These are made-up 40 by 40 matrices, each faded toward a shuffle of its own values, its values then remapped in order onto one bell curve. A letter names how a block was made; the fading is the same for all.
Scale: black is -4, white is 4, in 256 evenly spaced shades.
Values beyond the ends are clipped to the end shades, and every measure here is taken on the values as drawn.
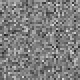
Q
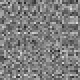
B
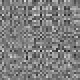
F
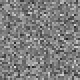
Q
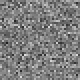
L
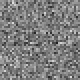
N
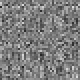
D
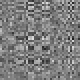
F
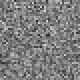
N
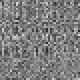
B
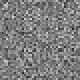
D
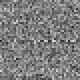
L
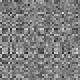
F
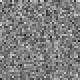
N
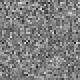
L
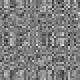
F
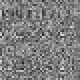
B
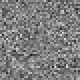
Q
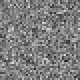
N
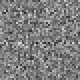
N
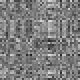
F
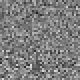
N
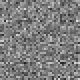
D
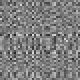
F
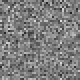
Q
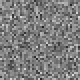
Q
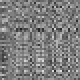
F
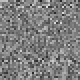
L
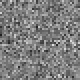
N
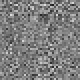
B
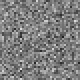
Q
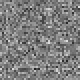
Q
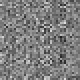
B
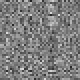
B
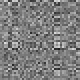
F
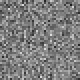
Q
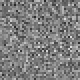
L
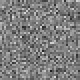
D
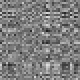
F
